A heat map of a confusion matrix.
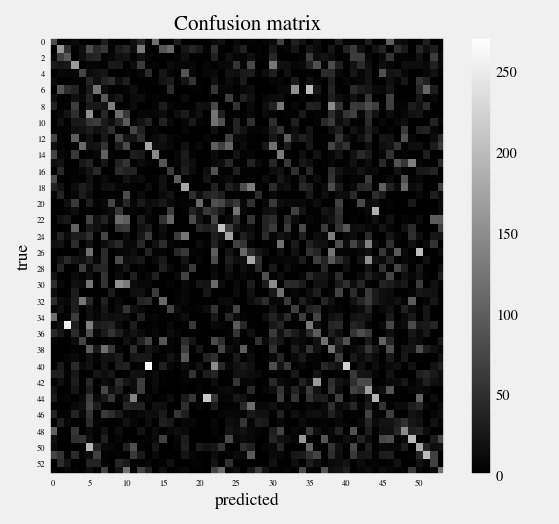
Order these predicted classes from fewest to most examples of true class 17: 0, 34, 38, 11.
11, 34, 38, 0
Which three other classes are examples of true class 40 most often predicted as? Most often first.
13, 22, 30
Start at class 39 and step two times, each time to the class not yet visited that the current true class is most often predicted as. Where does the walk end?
27
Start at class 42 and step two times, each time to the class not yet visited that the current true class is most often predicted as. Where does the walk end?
5
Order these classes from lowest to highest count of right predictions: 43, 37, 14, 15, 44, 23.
15, 37, 14, 43, 44, 23
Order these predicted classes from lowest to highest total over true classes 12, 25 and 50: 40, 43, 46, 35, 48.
40, 46, 48, 35, 43
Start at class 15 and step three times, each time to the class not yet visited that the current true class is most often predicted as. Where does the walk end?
0
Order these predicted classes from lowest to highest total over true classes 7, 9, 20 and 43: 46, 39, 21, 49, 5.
21, 49, 39, 46, 5
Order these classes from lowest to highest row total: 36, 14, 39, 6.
39, 14, 36, 6
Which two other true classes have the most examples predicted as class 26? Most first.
38, 18
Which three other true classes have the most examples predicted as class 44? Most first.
21, 8, 19
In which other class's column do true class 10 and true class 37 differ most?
45
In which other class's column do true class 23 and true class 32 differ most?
4
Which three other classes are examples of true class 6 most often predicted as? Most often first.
35, 33, 51
